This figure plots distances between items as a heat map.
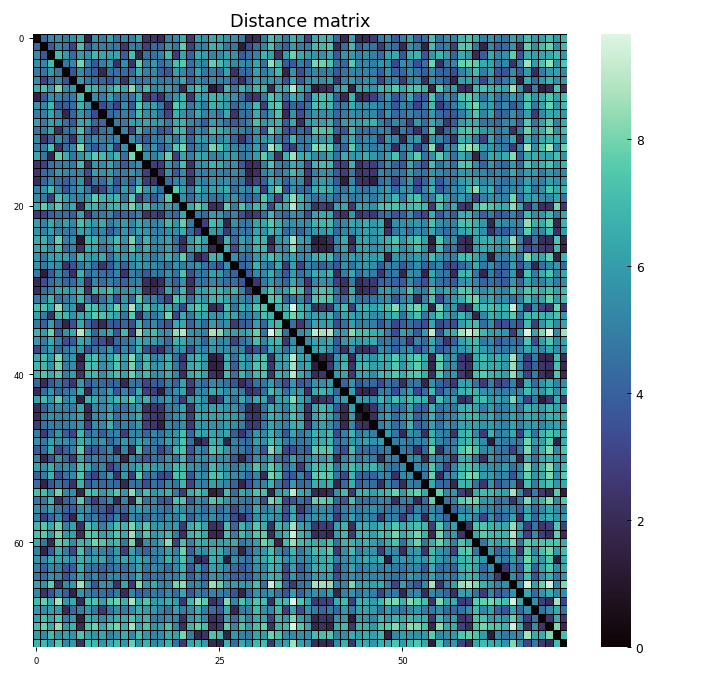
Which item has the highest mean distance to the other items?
35
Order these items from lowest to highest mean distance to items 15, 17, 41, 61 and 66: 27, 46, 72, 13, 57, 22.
57, 46, 27, 13, 22, 72
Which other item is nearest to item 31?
52
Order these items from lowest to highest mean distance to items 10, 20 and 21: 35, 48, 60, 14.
48, 14, 60, 35
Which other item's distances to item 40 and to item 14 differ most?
60
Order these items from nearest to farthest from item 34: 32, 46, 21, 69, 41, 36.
36, 41, 21, 46, 69, 32
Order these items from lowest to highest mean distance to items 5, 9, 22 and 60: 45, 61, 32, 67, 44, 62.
61, 62, 44, 45, 32, 67
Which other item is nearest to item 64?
63
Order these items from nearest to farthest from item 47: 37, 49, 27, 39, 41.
41, 27, 49, 37, 39
